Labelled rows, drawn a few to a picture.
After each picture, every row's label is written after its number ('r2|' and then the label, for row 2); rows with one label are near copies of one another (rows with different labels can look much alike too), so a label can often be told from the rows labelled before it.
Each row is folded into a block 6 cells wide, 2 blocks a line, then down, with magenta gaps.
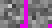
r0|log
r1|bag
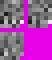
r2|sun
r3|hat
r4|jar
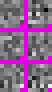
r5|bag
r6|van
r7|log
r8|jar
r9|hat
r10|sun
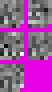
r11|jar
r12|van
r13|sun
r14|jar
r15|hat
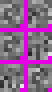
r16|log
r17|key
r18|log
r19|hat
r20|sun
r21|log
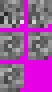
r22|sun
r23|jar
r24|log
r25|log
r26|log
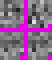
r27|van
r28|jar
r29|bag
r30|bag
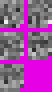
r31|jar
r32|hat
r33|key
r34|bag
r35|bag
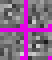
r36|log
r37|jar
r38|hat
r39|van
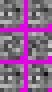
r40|van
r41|van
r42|log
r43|key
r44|van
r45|van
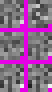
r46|hat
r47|log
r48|bag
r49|hat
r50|hat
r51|hat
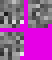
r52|sun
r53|log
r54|hat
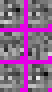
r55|van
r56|van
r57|bag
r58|hat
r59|van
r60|van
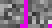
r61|log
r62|sun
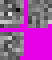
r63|van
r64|hat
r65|log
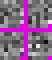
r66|key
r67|hat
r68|bag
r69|van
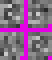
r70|log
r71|van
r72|jar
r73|log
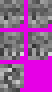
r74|bag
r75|bag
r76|sun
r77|sun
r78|log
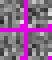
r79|hat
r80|key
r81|jar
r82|sun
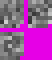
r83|jar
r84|key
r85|log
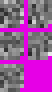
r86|key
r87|jar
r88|bag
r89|hat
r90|key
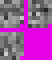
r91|bag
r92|van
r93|jar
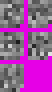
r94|log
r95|bag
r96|van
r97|sun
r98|jar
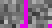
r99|jar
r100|key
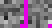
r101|bag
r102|hat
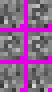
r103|jar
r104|log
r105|log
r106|log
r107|jar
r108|jar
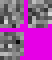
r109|jar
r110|key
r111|van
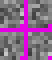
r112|key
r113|log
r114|jar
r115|hat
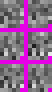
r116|key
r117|bag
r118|jar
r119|sun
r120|sun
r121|jar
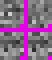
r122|van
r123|jar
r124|bag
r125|bag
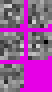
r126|log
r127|jar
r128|key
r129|van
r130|bag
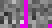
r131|sun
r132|bag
